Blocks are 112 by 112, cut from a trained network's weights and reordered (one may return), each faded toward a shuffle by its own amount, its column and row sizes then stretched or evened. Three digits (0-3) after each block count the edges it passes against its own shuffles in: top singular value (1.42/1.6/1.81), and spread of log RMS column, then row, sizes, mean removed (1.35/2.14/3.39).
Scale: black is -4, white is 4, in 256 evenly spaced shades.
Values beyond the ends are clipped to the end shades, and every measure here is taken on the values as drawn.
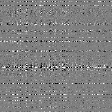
2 2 3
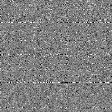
3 1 2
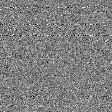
3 0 2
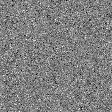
0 0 0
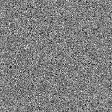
2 1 0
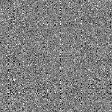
3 2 1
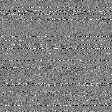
1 0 3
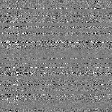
1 1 3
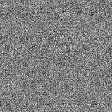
2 0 1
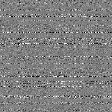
2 1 3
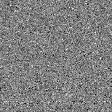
1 0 1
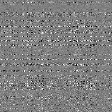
0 2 3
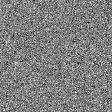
1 1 0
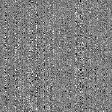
2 3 1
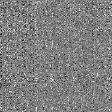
0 2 2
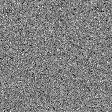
0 0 0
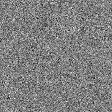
0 0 1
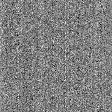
1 1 0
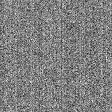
2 0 0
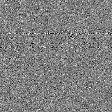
3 0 2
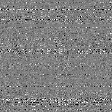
2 1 3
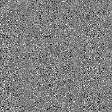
0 2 2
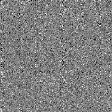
2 2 1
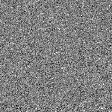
0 1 1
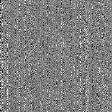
1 3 0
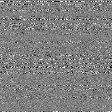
2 0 3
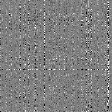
3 3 1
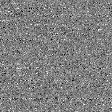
0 0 2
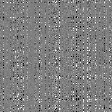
2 3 2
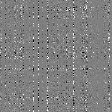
2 3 2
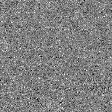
0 0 2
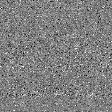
0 0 2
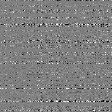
3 2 3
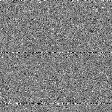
3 0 2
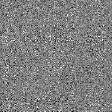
0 2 2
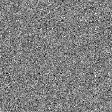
0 1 1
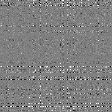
3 2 3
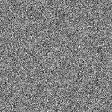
0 1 0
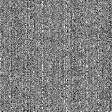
3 2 0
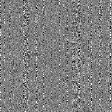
3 3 0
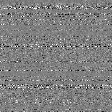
2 0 3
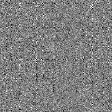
3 2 1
